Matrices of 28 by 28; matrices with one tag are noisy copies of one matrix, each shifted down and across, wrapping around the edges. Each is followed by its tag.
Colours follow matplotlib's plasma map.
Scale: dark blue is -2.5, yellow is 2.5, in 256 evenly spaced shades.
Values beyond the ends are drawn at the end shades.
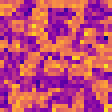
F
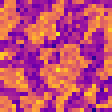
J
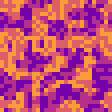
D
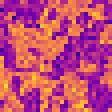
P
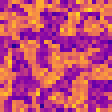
F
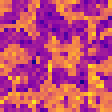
D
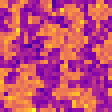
J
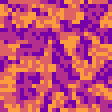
F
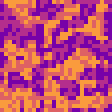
D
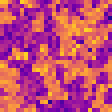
P
